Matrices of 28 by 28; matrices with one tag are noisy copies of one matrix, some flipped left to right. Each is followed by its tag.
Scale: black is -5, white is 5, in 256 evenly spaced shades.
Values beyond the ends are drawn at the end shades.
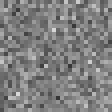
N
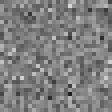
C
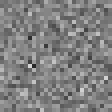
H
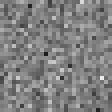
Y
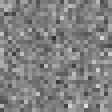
N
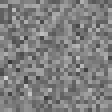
H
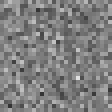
C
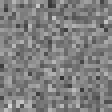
Y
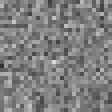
Y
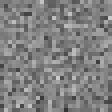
Y
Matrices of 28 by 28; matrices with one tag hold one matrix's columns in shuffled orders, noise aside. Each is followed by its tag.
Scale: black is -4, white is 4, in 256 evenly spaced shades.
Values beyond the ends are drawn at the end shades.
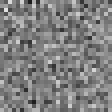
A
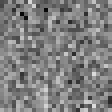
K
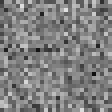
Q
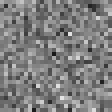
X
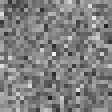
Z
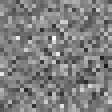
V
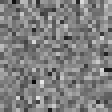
A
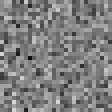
Z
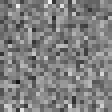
K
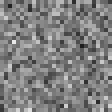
X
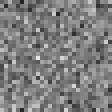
X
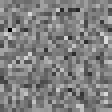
V
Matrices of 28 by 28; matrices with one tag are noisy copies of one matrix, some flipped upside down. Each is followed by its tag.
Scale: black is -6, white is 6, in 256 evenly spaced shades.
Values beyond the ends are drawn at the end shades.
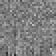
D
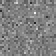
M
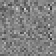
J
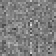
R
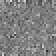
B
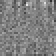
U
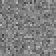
M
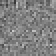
D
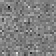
M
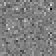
J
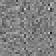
J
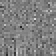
D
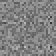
J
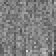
U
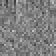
D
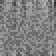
U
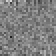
B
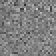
J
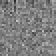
D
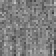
U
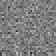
M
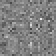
R
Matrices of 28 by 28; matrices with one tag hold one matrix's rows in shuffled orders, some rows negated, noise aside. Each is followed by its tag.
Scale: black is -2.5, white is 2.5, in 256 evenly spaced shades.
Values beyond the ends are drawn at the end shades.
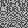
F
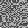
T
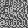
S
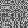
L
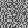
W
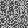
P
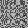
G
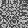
T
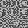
T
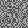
W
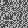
S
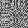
L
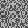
F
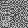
L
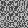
P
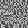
S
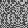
G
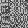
L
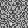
F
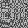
L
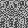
P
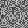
F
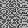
T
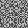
P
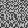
P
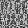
G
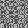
P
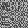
L
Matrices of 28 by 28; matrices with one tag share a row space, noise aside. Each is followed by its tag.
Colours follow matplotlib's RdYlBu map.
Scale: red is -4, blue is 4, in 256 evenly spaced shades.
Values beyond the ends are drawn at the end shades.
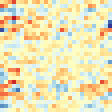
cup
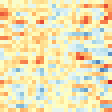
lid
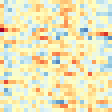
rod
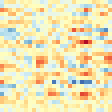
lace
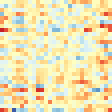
lid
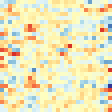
cup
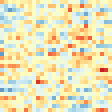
lace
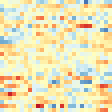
lace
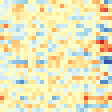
lid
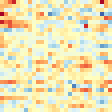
lace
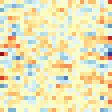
cup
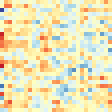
rod
